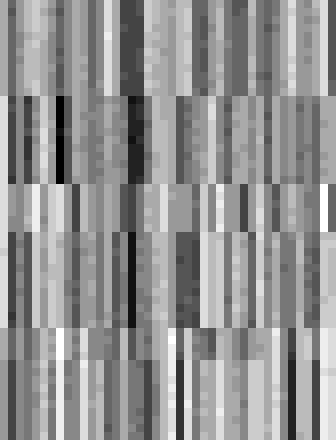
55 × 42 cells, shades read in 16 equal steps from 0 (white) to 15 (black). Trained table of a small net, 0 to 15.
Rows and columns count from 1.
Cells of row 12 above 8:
10
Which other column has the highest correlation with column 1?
7
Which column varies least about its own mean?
3
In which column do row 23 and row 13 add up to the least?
1
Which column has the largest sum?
17
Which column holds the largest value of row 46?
37
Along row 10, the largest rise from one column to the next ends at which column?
42
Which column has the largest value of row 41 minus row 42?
24
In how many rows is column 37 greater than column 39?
14
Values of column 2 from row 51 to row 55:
11 11 11 11 11
